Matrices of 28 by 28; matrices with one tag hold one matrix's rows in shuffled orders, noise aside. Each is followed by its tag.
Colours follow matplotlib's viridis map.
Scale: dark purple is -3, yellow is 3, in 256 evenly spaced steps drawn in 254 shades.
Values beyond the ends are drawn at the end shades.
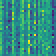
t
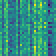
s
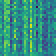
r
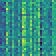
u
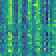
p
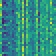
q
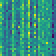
t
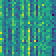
t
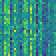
r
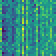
q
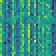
t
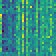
q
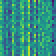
t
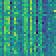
r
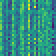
t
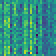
r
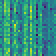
r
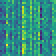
u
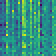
u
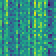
s
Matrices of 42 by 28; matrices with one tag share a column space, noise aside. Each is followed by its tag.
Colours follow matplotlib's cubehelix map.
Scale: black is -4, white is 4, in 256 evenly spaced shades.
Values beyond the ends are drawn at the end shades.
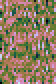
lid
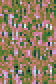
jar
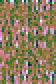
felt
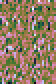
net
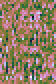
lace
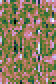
lid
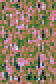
lace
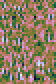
lace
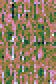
jar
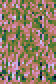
lace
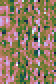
felt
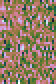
net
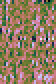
felt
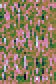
lace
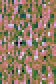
jar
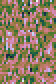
lid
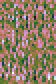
lace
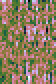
felt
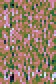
lace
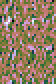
net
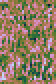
lace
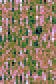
felt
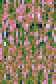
jar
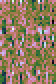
felt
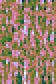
felt
